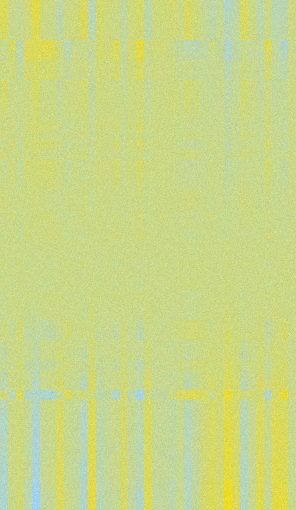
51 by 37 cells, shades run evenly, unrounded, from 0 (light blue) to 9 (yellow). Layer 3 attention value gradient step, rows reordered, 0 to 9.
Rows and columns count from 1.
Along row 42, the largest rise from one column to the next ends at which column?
12
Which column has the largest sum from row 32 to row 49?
29
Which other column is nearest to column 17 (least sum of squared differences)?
14
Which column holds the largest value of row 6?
18
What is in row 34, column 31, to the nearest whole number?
5
